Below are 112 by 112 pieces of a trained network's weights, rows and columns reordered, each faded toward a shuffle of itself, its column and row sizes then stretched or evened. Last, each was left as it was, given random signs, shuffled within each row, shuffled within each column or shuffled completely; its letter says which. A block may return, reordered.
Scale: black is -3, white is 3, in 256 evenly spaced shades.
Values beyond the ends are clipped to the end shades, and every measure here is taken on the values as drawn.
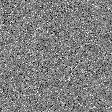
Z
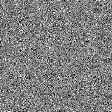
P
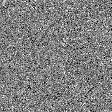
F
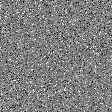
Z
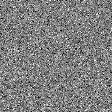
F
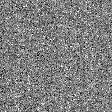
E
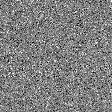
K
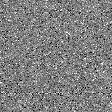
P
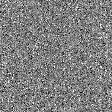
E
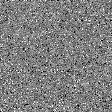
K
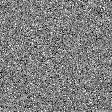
Z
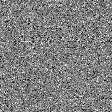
K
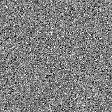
P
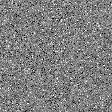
E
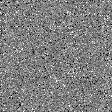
P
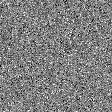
Z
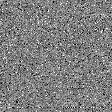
F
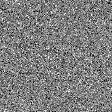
F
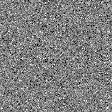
P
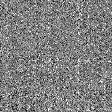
P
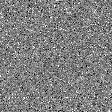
K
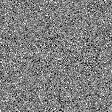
K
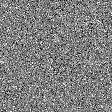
Z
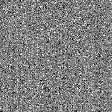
P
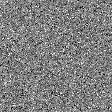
K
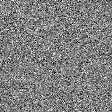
K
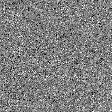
F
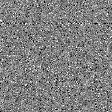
P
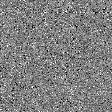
F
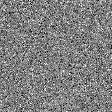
E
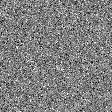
Z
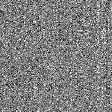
P
